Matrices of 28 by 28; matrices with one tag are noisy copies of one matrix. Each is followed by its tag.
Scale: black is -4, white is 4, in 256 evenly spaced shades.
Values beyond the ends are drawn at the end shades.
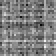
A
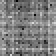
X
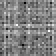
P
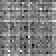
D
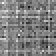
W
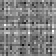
P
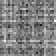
A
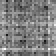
X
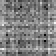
X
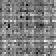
A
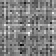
P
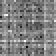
A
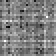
A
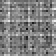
D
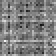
A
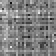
W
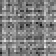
A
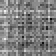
W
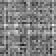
P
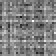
A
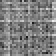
D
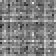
A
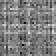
P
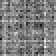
A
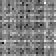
A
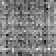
X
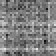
X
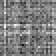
P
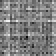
D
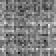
X
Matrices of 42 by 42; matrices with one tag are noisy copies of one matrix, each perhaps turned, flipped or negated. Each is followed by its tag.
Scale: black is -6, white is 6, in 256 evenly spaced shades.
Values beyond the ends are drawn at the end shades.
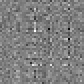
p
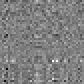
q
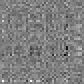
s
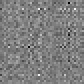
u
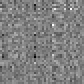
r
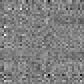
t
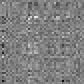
s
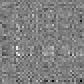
s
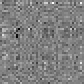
s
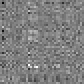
s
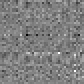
r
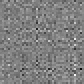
u
